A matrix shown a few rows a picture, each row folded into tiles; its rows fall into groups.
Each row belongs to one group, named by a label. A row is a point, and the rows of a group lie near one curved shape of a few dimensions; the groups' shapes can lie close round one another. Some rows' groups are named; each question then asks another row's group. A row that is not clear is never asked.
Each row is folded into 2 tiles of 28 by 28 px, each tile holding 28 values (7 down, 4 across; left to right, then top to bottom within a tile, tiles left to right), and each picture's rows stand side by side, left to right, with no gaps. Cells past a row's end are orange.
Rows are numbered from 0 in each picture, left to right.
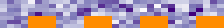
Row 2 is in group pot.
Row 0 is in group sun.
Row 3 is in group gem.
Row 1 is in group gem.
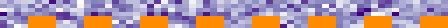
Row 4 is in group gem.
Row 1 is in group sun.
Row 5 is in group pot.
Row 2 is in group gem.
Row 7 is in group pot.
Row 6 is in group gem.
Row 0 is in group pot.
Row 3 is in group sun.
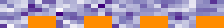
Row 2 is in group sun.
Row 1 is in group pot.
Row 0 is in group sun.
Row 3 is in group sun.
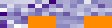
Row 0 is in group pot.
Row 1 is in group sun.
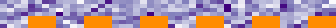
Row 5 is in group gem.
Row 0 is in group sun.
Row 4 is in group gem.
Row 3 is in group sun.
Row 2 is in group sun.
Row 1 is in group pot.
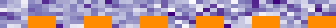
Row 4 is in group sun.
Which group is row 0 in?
sun
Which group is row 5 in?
pot
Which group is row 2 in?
pot
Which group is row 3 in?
pot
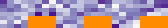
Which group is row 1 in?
sun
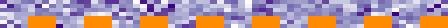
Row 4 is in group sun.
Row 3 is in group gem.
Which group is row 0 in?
pot
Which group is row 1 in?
sun
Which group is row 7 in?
pot
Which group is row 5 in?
gem
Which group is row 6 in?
gem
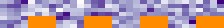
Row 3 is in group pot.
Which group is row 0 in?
sun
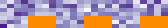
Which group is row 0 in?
sun
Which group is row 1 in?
pot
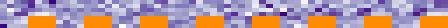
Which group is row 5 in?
pot
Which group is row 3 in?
sun
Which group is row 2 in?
sun
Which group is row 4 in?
sun
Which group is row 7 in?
gem
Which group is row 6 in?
gem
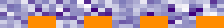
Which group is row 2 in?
sun
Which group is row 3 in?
gem
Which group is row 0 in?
pot
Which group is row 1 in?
pot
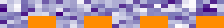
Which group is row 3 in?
sun
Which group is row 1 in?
pot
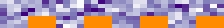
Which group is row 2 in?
sun
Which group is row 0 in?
gem
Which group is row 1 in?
sun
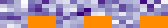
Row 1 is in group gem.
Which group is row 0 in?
sun
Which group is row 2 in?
pot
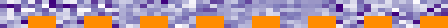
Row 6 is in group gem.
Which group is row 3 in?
sun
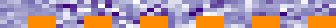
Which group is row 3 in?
gem
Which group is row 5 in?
pot
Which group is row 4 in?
sun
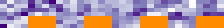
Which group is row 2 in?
gem
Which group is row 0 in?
sun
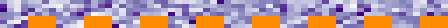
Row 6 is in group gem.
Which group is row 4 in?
pot
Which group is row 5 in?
gem
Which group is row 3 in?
pot
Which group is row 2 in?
sun
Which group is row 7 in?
sun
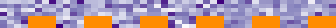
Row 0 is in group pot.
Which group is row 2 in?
pot
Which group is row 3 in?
pot
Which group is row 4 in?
sun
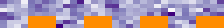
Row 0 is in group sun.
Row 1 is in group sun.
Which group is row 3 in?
pot
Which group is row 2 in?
gem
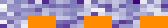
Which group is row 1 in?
sun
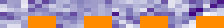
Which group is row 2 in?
pot
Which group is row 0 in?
sun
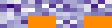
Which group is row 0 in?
pot
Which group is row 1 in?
pot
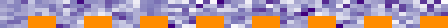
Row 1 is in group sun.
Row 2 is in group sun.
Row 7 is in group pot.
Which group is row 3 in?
pot
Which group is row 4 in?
sun
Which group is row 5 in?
gem
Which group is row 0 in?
sun
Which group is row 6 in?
sun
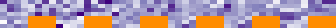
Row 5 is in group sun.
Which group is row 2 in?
pot
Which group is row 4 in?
gem
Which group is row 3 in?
gem
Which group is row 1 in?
sun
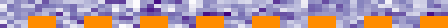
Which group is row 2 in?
sun
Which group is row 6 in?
gem
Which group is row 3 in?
sun
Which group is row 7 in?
sun
